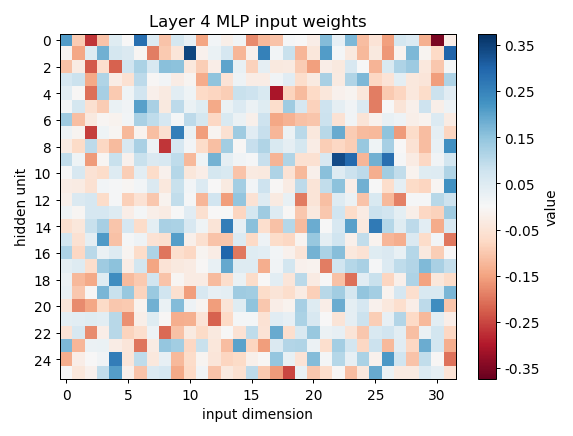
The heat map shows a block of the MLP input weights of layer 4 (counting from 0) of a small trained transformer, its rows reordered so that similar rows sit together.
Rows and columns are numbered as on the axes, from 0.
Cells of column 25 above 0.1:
4
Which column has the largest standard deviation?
31
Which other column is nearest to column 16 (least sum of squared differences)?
10
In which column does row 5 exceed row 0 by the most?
30
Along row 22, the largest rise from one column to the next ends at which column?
17
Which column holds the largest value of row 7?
9
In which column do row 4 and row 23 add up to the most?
14
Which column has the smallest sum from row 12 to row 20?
1
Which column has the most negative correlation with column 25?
6
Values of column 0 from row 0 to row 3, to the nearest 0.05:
0.2 0 -0.1 0.05
